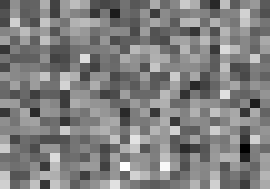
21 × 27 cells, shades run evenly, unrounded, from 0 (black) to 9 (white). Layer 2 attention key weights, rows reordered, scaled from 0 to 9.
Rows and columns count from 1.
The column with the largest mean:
23
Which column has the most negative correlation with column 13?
11
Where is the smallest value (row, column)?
17, 25
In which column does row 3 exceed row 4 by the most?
20
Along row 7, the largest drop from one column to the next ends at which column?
10
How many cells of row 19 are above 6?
3
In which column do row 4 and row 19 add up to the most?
13
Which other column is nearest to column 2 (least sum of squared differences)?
8
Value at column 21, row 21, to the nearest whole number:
4
